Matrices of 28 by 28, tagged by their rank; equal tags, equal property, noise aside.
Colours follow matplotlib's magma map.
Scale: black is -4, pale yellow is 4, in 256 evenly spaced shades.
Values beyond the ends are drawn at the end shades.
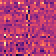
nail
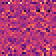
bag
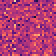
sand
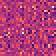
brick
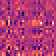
nail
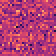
sand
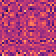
nail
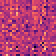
brick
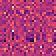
bag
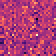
sand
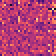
bag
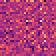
nail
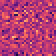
brick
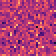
sand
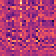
nail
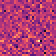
sand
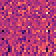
brick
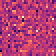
sand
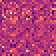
brick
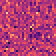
sand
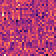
sand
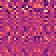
nail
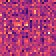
brick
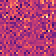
sand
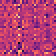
nail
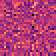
bag
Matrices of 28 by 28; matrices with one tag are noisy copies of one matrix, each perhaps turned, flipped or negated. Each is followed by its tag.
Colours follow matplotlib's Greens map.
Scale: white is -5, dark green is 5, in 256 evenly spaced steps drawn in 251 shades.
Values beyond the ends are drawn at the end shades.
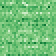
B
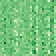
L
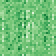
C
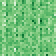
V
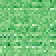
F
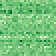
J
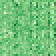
L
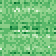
C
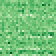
L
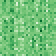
J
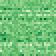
J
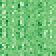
L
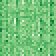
V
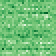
B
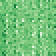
V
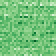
V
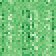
C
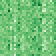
J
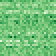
J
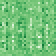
B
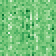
C
